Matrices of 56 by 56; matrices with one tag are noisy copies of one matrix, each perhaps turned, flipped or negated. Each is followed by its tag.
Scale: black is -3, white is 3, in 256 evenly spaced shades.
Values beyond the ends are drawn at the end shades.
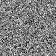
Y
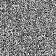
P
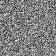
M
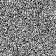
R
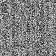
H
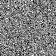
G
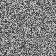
M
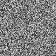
Y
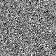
Y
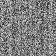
H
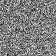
M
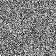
R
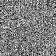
P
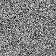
Y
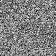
G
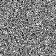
Y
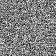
P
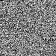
G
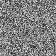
R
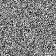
Y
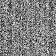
H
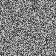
M
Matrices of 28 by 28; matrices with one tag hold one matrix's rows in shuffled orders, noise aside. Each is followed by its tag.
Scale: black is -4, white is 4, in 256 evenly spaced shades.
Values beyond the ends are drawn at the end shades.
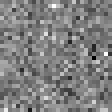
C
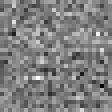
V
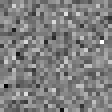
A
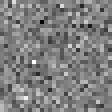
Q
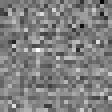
V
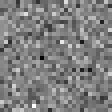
Q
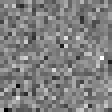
A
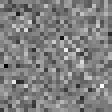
A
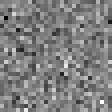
A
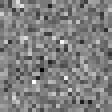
Q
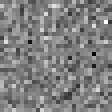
C
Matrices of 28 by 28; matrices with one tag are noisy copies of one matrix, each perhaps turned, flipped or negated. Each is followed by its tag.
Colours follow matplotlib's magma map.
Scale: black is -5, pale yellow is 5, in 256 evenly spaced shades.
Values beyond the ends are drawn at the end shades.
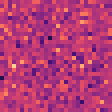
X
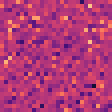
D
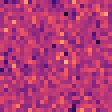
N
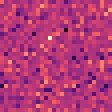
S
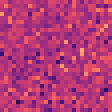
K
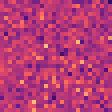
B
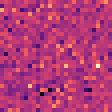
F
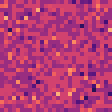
D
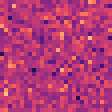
X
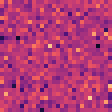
N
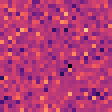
S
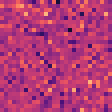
X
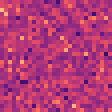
S
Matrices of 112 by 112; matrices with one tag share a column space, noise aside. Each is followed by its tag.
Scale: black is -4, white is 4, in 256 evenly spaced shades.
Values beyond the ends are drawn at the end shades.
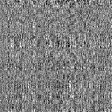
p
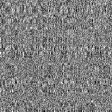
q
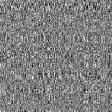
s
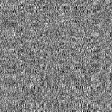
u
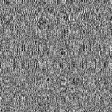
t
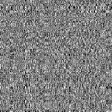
u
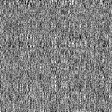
p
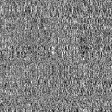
q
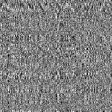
s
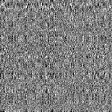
s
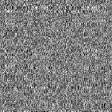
u
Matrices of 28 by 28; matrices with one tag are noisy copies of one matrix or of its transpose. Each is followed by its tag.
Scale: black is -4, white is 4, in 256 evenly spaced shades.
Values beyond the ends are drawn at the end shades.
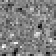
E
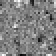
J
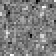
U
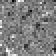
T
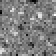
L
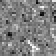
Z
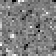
T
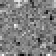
J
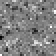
U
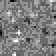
L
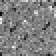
T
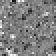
T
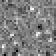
E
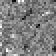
T
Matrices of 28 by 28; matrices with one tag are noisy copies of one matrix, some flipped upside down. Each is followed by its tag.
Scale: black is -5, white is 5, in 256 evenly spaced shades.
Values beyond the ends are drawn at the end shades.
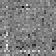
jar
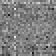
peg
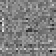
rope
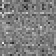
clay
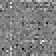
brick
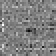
rope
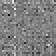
peg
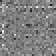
rope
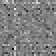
peg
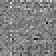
brick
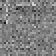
jar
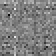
peg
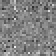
peg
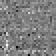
jar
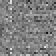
brick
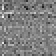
clay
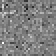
clay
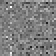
brick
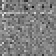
clay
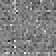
peg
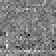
jar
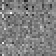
clay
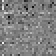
clay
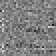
rope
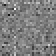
peg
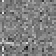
clay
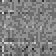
clay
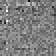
jar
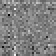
peg
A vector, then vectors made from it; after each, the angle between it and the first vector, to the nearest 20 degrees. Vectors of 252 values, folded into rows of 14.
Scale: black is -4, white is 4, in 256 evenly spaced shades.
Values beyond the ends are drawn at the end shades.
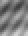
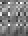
120 degrees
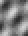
80 degrees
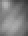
100 degrees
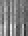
100 degrees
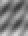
20 degrees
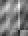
140 degrees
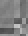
80 degrees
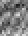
40 degrees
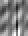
40 degrees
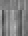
100 degrees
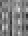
100 degrees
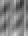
40 degrees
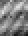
160 degrees
